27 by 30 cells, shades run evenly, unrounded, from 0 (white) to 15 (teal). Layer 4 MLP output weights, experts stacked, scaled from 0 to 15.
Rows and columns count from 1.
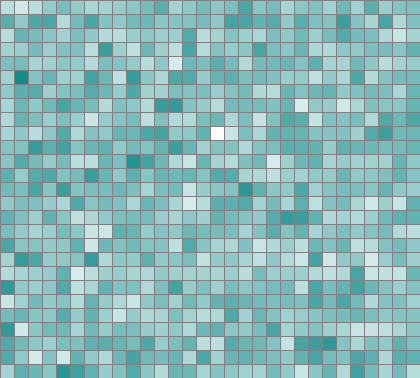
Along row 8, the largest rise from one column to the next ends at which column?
12
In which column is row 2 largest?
25
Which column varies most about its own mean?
7
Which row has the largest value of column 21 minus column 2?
16
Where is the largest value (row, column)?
6, 2
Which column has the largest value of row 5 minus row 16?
26
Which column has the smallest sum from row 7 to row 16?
14
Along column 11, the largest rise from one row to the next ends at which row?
10
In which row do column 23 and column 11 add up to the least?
9
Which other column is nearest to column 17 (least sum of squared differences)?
4
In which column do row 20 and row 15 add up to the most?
30
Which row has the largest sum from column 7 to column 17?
13
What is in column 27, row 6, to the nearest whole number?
5
